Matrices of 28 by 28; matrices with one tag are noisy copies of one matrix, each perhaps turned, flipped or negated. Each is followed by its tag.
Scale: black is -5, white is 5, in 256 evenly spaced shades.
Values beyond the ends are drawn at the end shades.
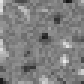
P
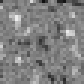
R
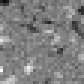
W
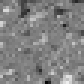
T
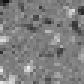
W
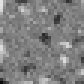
P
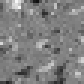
T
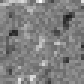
R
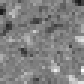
W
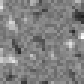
T
